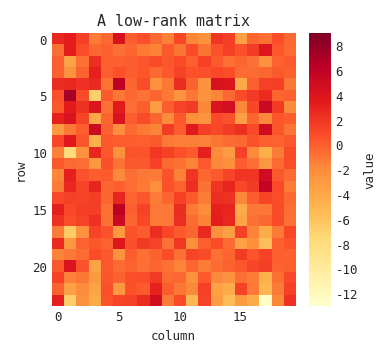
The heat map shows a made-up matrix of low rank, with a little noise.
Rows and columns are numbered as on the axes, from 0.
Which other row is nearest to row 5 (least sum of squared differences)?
20
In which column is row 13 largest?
17
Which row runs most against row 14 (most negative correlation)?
22
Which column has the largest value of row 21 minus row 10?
1
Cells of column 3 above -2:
16
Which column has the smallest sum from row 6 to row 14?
8
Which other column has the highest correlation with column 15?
9
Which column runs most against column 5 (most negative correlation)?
15
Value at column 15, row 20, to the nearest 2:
0
